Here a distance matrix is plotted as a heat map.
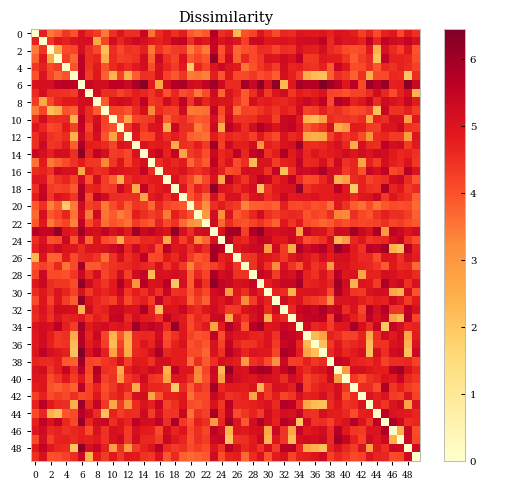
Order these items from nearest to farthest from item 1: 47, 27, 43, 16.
27, 16, 47, 43
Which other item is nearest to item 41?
18
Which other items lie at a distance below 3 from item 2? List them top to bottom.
3, 9, 44
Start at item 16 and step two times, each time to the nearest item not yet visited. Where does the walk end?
6
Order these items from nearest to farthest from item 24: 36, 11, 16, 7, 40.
11, 40, 7, 36, 16
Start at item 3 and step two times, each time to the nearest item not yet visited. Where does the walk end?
9
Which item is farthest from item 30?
39
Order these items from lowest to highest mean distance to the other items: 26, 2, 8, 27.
2, 27, 26, 8
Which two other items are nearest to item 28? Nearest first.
15, 42
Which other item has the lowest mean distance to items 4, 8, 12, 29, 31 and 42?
20
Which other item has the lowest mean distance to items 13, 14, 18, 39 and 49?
41
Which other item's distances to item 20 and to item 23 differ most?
4
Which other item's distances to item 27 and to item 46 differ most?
25
